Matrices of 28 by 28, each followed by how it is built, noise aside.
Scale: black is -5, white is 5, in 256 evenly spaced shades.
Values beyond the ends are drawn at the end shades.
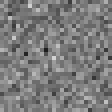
Hankel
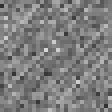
Hankel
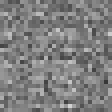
blocks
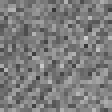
Hankel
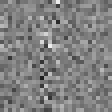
uneven columns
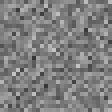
Hankel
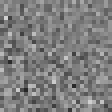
lower triangular
